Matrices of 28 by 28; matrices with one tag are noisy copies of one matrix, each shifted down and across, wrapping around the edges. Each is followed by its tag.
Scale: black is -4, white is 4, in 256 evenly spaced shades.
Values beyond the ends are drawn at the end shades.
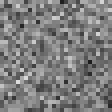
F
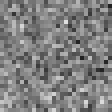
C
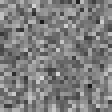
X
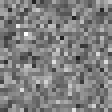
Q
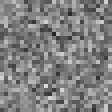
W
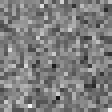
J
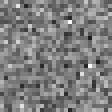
J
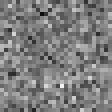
C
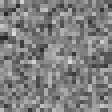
W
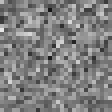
F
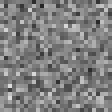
Q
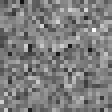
C
